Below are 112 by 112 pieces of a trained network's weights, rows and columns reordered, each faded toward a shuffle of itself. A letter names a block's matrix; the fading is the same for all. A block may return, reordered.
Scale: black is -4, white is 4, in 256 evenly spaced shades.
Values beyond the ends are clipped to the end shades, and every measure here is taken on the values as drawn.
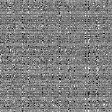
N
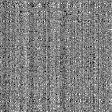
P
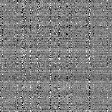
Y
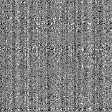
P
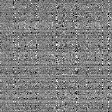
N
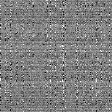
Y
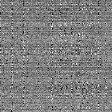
N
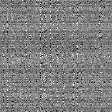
N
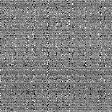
N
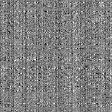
P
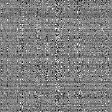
Y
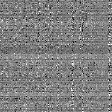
N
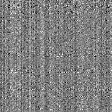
P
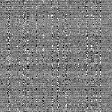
Y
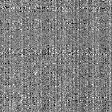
P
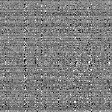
N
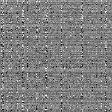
Y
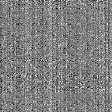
P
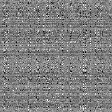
N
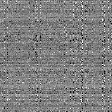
Y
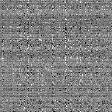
N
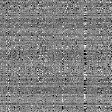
N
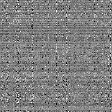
N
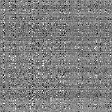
Y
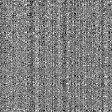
P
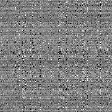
N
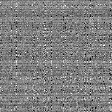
N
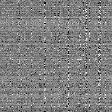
Y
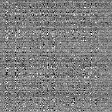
N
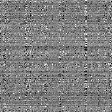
N
